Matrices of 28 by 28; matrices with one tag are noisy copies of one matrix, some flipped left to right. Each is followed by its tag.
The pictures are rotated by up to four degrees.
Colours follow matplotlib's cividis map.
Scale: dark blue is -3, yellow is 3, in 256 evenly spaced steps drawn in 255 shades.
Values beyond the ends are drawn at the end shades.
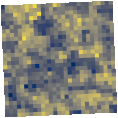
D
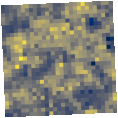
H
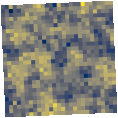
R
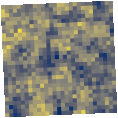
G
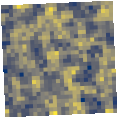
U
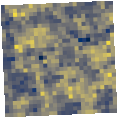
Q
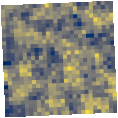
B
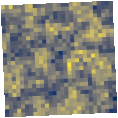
R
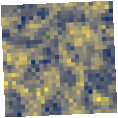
Q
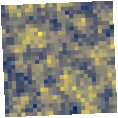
Q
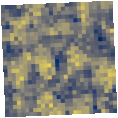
R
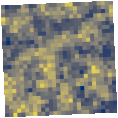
B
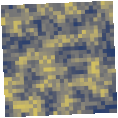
B
